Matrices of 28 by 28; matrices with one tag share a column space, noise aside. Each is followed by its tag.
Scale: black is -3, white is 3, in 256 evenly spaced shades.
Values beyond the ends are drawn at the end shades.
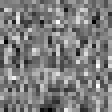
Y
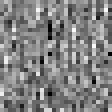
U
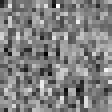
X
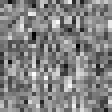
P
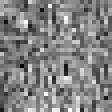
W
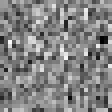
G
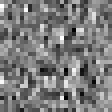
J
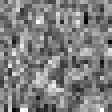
Y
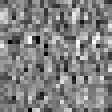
G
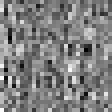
J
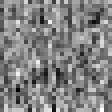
Y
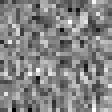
W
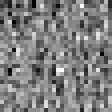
X
